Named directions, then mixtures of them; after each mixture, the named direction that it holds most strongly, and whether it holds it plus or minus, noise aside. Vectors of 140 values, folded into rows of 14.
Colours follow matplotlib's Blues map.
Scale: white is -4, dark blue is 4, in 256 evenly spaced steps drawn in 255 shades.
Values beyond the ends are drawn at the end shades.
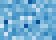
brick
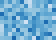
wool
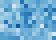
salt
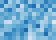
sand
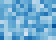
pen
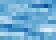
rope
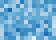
wool, plus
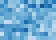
sand, plus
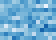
rope, minus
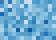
wool, plus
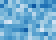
sand, plus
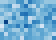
salt, plus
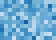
wool, minus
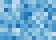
salt, plus
